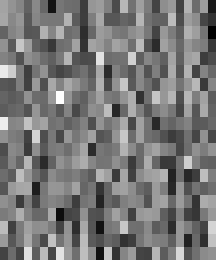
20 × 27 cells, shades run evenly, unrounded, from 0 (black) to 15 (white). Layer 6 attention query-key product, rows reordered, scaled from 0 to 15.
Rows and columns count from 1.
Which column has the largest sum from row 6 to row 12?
16
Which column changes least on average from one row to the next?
11
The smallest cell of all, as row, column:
3, 27
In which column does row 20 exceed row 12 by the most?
4
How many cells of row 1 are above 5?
21
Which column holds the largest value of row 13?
24
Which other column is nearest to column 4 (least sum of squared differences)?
23
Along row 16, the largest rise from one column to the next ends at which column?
26
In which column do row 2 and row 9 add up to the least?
15
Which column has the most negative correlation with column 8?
18
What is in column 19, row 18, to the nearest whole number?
8
